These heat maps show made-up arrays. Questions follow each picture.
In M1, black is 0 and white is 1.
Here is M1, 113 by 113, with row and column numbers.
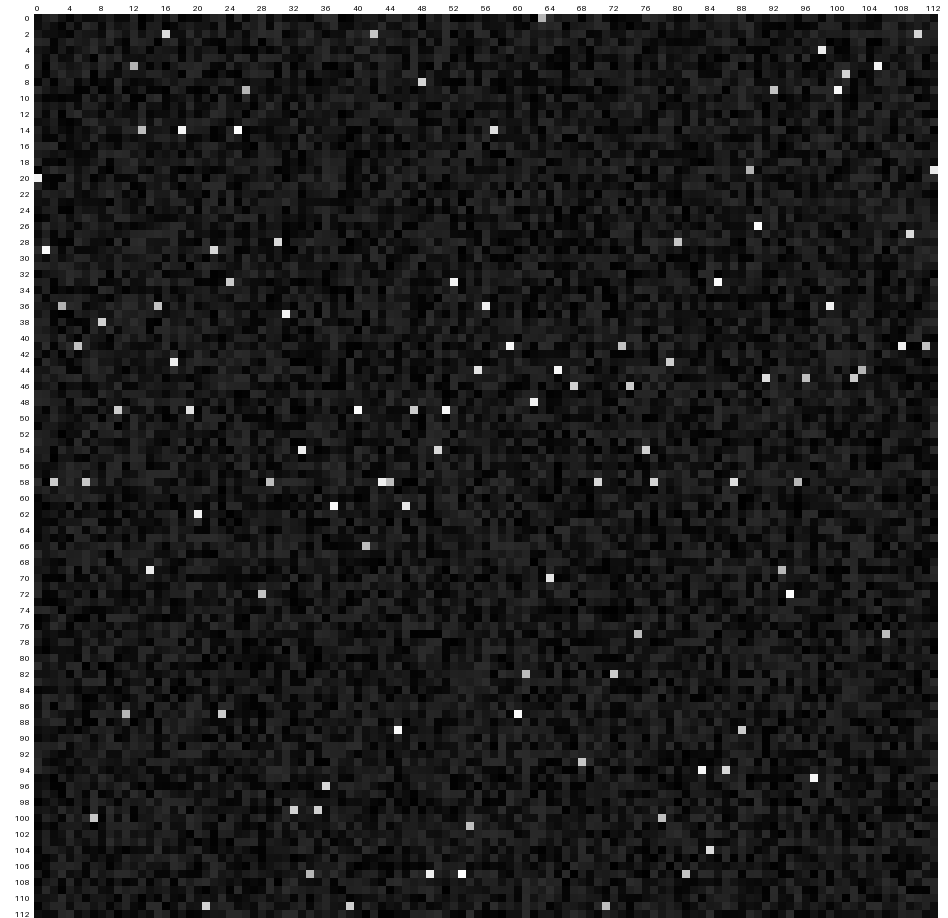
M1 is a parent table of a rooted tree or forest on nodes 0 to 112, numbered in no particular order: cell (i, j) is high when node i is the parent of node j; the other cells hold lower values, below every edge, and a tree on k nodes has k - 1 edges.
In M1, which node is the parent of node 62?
48
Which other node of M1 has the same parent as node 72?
61
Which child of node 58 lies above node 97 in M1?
95
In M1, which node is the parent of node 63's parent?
20
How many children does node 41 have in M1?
5
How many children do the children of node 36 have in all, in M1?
2
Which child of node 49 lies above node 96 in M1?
19
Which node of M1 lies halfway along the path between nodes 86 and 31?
82
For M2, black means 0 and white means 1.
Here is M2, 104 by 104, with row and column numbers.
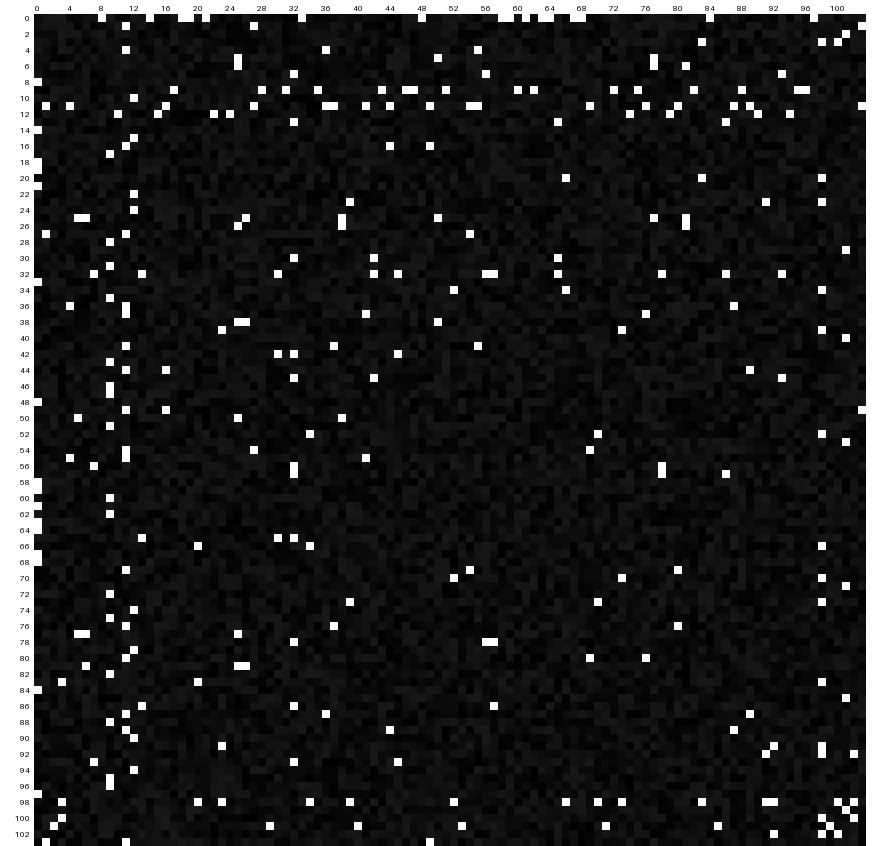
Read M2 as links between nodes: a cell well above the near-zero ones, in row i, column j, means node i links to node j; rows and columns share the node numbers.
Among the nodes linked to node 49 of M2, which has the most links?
node 11
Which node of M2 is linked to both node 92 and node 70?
node 98
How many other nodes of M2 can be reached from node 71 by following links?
7
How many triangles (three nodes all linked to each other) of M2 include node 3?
2
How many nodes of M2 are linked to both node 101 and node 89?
0
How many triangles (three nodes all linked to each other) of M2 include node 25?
7
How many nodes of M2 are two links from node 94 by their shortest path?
7
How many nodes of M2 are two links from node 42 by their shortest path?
8
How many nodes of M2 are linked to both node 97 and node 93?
0
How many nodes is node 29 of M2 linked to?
1
